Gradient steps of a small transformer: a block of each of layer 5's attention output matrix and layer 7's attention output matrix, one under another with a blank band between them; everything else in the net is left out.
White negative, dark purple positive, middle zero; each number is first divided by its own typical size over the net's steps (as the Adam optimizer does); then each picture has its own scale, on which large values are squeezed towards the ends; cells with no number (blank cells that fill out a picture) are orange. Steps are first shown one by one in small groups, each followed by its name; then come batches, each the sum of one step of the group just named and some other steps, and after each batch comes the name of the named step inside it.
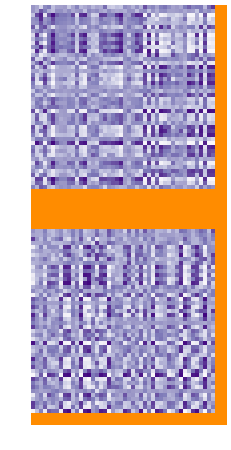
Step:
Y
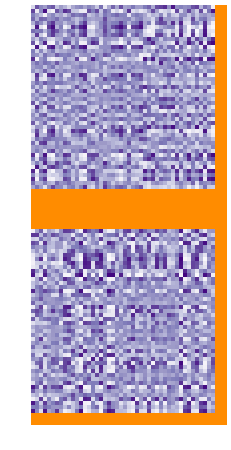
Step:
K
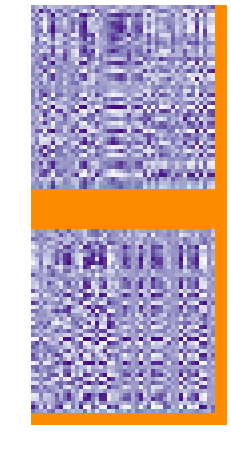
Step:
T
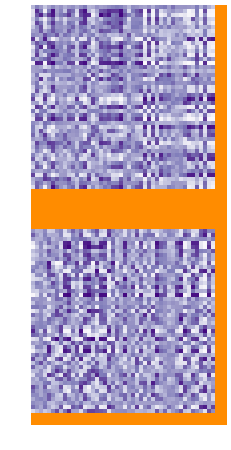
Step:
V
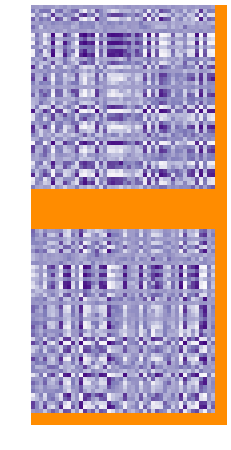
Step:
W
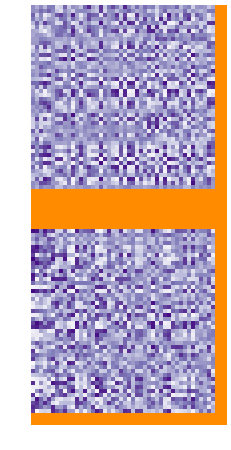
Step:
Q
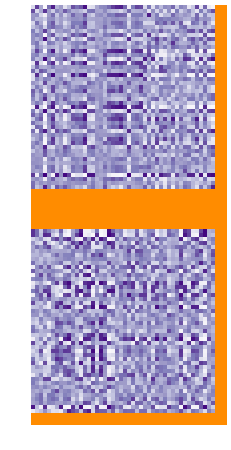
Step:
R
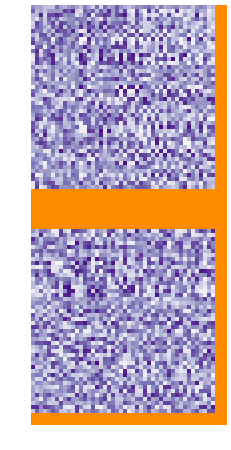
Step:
V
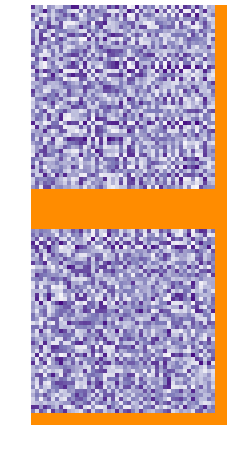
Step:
R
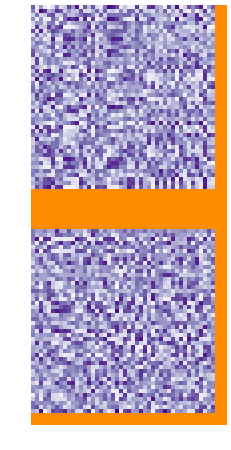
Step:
T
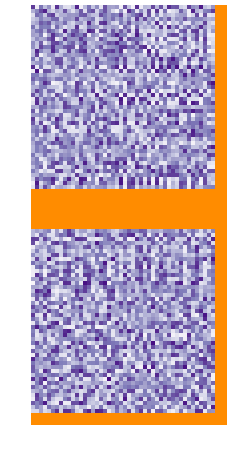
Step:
Y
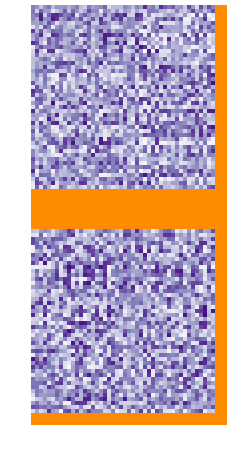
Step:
Y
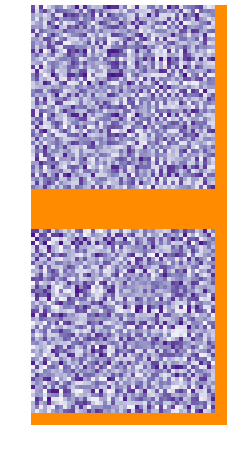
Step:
R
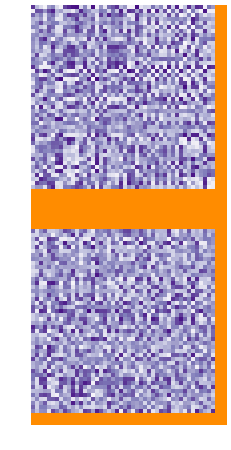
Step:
V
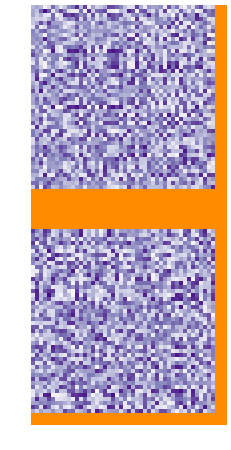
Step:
R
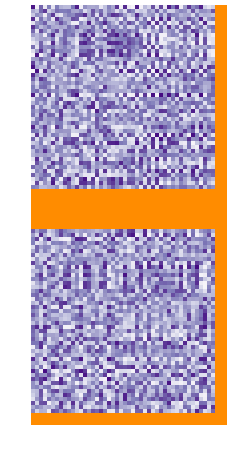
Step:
W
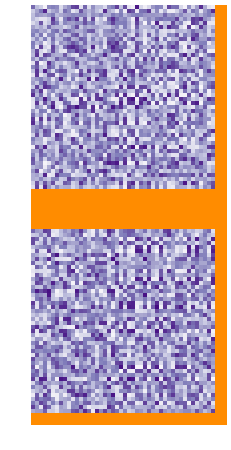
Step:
R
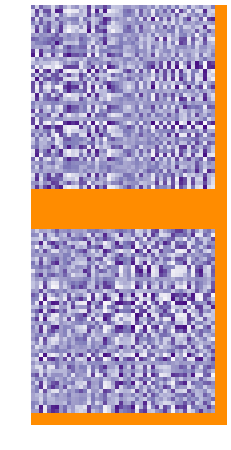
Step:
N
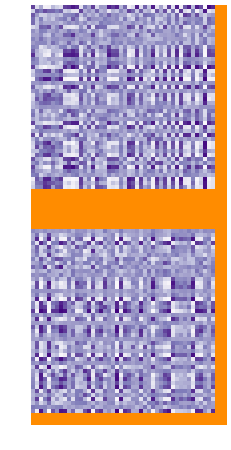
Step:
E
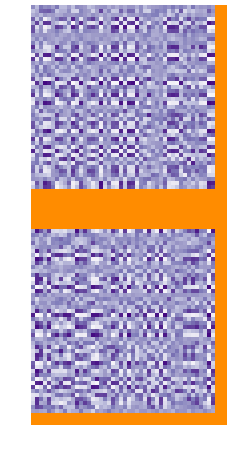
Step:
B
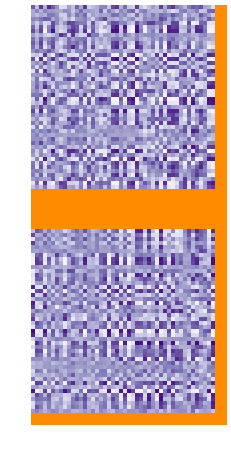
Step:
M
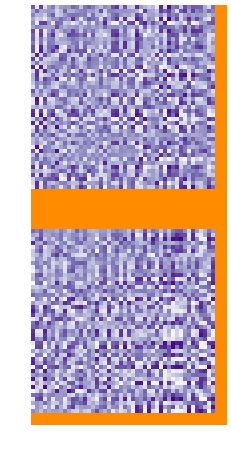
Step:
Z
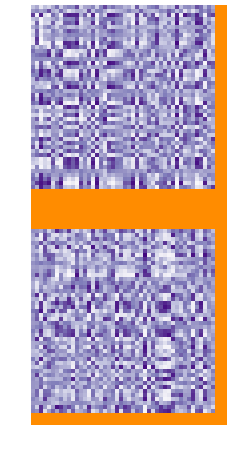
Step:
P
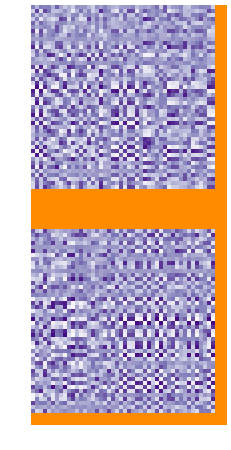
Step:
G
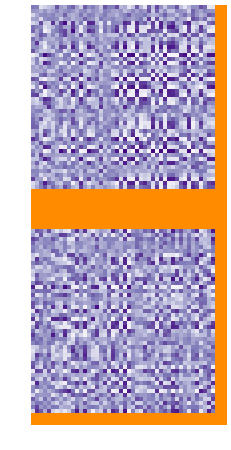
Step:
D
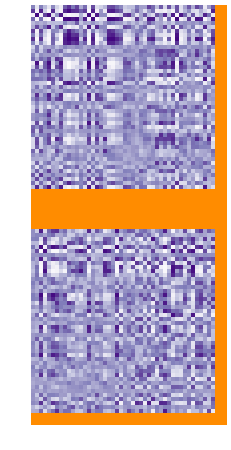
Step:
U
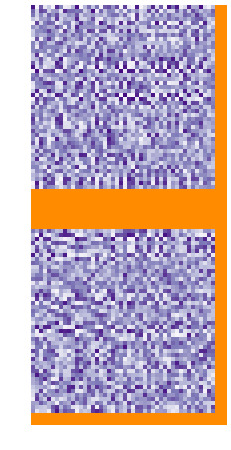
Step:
Z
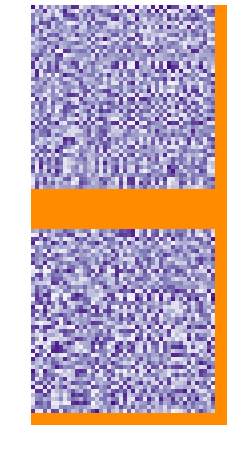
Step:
Z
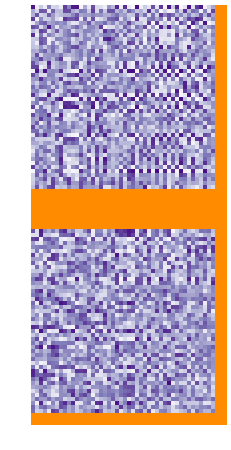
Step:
U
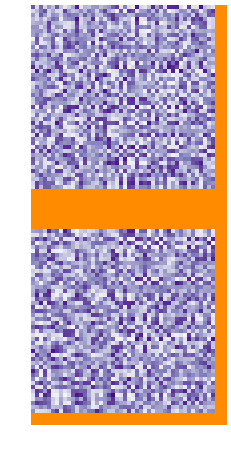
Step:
P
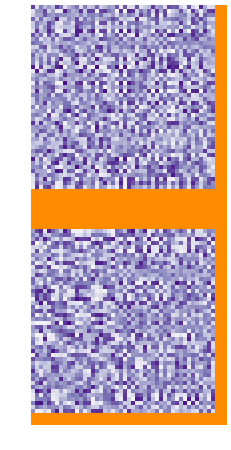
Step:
N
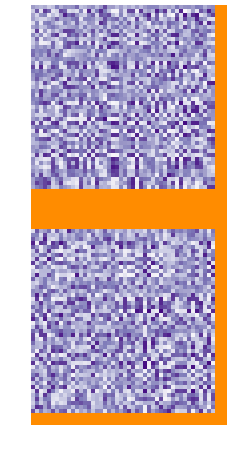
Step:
P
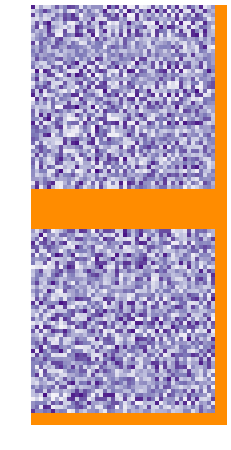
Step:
G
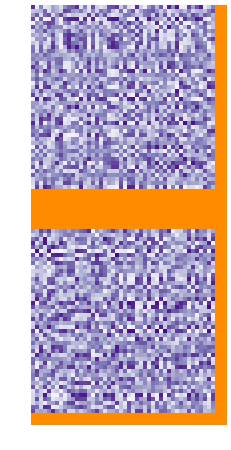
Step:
U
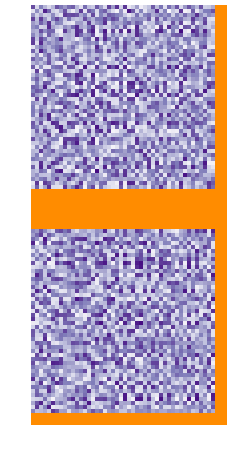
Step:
M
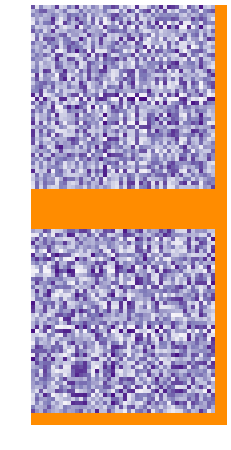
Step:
M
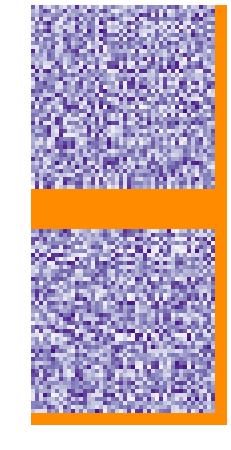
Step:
N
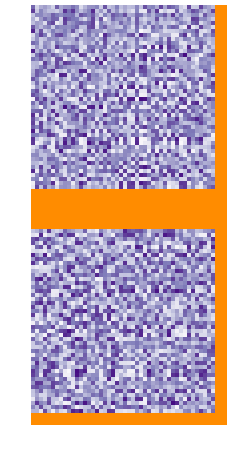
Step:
D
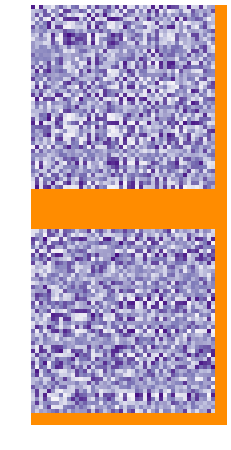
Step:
U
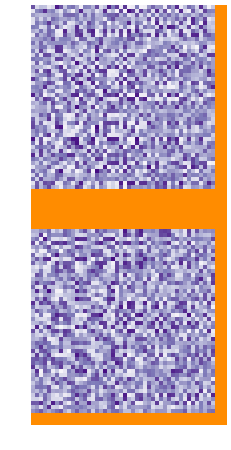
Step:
D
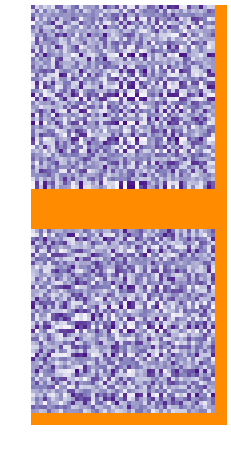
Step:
D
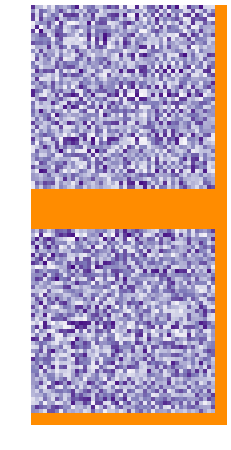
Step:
D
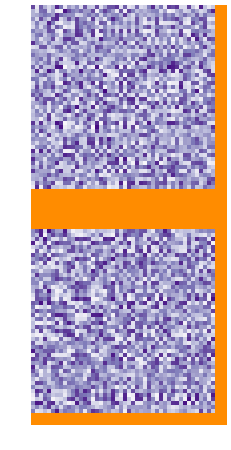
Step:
U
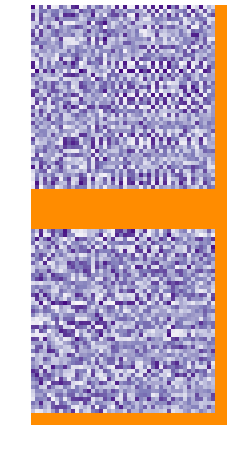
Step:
Z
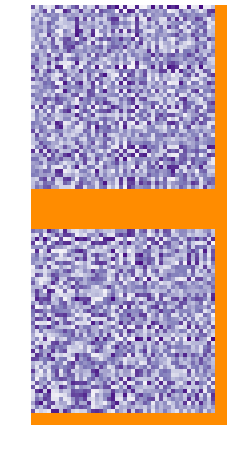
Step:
U
